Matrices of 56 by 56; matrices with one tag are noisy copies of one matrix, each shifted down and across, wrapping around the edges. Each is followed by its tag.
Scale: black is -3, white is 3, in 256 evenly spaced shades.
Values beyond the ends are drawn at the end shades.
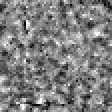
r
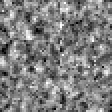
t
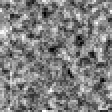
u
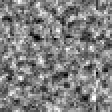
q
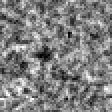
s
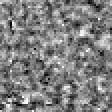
r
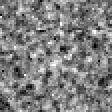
u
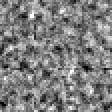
q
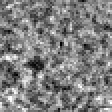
s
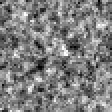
t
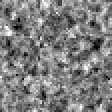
t
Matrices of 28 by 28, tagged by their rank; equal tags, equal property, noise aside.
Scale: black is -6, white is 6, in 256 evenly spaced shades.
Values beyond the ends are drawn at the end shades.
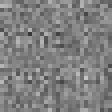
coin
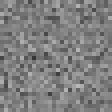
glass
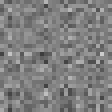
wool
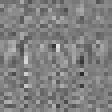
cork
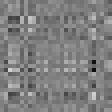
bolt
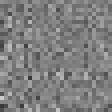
cork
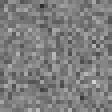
glass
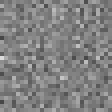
glass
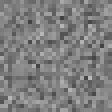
glass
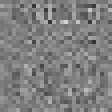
cork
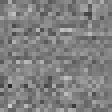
coin
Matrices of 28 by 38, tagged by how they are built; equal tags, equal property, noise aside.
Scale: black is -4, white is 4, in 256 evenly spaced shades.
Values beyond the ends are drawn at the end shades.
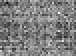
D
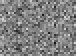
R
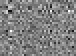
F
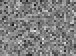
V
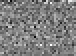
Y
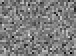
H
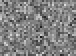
F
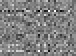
F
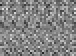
H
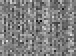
D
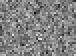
V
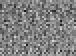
H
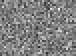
V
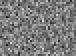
R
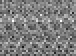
H
